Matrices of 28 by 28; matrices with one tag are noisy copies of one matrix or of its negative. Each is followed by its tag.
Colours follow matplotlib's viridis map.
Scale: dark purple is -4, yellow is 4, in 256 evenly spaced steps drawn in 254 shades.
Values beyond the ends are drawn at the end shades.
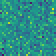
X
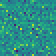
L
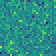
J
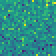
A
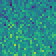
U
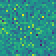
L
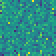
X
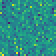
X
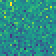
U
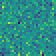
X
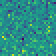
A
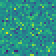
L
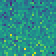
U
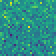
U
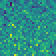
U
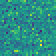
L
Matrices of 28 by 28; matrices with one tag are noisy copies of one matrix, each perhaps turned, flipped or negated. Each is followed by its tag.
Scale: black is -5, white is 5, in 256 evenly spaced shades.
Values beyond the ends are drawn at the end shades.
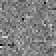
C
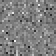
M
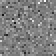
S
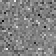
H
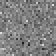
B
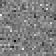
M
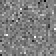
S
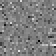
C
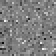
B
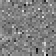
C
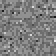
M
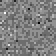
H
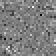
M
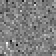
B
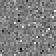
S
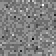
H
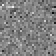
B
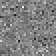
M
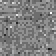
H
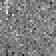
B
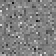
S
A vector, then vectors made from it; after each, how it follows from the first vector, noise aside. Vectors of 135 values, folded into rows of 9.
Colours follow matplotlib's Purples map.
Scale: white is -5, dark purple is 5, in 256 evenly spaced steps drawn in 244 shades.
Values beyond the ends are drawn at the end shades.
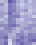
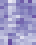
negated.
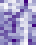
reversed, negated, scaled up.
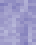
reversed, shrunk.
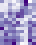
reversed, negated, scaled up.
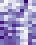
reversed, negated, scaled up.
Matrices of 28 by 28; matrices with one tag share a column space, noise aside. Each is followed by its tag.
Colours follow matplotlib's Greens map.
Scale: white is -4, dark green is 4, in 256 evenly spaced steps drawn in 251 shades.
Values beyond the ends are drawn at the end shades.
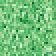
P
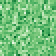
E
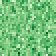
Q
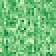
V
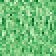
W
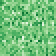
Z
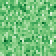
Z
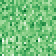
Z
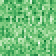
E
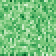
Q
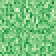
P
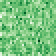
V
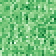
E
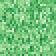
P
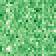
P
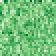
W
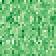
E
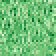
W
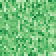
Q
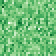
V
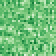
V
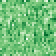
W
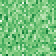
P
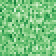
P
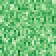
E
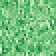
V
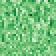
W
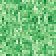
E
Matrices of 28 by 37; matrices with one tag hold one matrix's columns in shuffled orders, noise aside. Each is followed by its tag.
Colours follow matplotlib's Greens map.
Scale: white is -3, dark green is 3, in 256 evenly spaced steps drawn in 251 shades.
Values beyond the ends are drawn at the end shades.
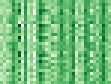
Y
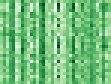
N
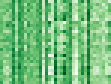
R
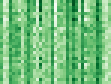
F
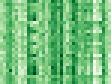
R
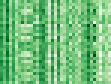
Y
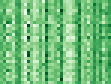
Y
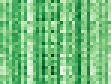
R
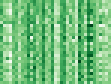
Y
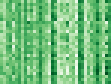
R
